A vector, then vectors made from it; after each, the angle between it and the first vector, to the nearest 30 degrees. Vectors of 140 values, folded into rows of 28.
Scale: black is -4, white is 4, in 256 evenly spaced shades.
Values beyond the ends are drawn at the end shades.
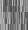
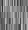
150 degrees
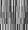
60 degrees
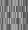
90 degrees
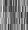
30 degrees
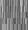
60 degrees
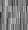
120 degrees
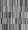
120 degrees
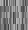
90 degrees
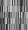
150 degrees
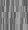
90 degrees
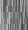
30 degrees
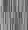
60 degrees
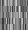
120 degrees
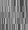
120 degrees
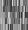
30 degrees
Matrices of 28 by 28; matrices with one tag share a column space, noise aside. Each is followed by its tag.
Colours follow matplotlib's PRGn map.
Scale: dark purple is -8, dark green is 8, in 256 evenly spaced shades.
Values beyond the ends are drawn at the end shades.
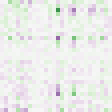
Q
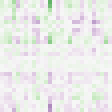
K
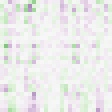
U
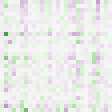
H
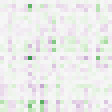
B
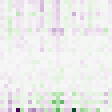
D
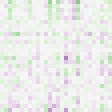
H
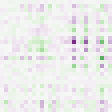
B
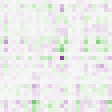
B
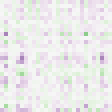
H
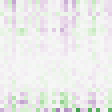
D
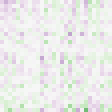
H
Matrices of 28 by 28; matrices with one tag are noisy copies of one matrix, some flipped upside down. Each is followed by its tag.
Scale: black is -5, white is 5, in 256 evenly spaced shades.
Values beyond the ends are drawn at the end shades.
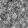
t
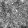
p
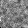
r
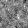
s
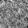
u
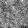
p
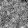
p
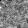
r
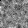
r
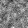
t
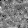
r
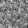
u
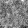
p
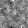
t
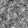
t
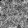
r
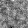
t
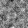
t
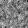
u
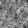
s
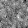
s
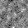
t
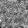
r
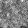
p
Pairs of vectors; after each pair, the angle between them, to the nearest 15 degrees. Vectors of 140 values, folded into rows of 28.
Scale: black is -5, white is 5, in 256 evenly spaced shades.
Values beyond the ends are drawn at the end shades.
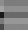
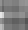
150 degrees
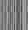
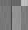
90 degrees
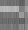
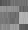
75 degrees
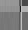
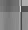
165 degrees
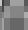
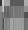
165 degrees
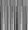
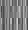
120 degrees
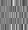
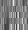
45 degrees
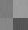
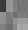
120 degrees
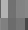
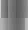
105 degrees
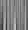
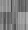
120 degrees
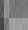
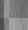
15 degrees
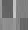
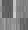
15 degrees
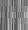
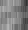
90 degrees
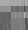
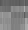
165 degrees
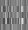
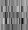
150 degrees
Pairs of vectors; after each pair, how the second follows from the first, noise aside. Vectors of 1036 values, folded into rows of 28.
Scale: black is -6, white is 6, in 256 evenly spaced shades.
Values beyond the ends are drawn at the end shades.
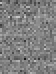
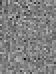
sign-scrambled.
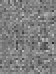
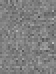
negated, shrunk.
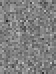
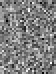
scaled up.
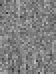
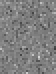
wrapped around, negated, partly zeroed.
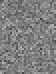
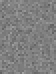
negated, shrunk.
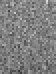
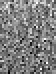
reversed, negated, scaled up.
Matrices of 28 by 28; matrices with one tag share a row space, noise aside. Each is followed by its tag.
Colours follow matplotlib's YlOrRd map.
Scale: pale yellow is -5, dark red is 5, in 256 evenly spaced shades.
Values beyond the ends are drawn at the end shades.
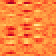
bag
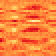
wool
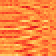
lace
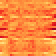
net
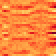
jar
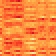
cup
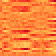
jar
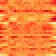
net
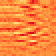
lace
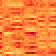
cup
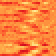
lace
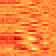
lace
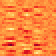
bag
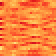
wool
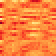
wool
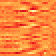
lace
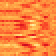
lace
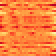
net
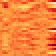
jar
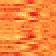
lace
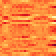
jar
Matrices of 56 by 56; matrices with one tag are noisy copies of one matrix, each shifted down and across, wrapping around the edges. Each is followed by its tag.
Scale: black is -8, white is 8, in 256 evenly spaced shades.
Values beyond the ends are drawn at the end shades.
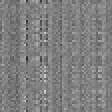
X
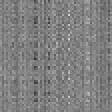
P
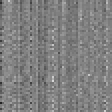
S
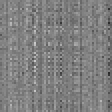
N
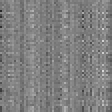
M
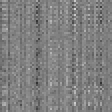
N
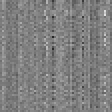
S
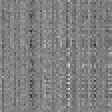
N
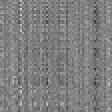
N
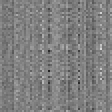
S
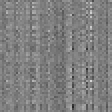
X
